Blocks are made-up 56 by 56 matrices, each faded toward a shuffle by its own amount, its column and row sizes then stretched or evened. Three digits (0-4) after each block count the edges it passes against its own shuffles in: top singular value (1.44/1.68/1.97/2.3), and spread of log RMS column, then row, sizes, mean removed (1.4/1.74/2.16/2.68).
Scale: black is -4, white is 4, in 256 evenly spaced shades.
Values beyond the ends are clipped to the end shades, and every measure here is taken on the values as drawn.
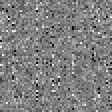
0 3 0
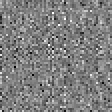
3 2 0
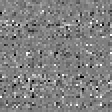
1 2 4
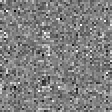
0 2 1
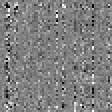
2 4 1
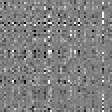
4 4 3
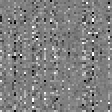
3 4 1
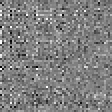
3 3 3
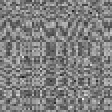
4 1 1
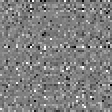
4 1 2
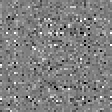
1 2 3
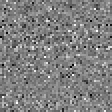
0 0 2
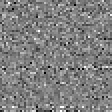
2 0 3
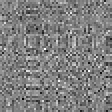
3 1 1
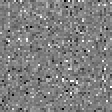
1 1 1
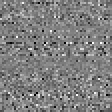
0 0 4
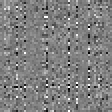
3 4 2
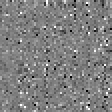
1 3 1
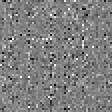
1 3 2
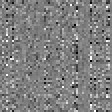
3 4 0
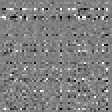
4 3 4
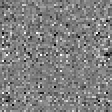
1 3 3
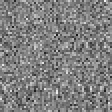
2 0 0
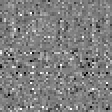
1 1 3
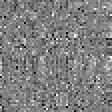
3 2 0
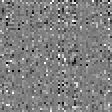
2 4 2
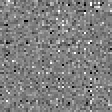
2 2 2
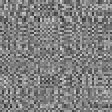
4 2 4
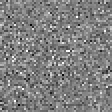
0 0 1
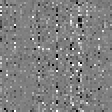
1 4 1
